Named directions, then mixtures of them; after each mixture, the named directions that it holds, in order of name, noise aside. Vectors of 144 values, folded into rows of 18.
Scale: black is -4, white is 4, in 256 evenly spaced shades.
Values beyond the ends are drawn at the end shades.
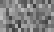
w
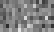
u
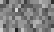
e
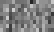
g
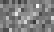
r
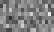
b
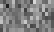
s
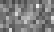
r.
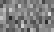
b, w.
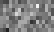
b, r.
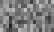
g, w.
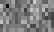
s.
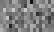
g, w.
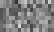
w.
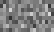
b.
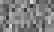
g.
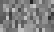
g, u.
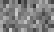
e, r, w.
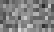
r, u.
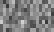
b, s.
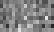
u.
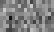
b, g, w.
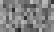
e, g, u.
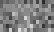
r, u, w.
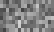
r, w.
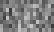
g, r, u.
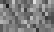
s.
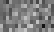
r, u.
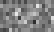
r.
